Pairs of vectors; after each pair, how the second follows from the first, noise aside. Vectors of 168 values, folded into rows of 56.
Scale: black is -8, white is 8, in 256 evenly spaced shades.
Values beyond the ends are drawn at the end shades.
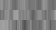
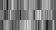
wrapped around, scaled up.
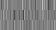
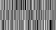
wrapped around, scaled up.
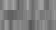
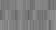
wrapped around, negated, shrunk.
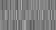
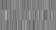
partly zeroed.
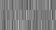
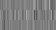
partly zeroed.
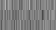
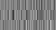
reversed.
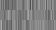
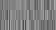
reversed.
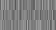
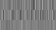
partly zeroed.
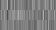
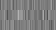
partly zeroed.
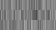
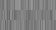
wrapped around, negated, shrunk.
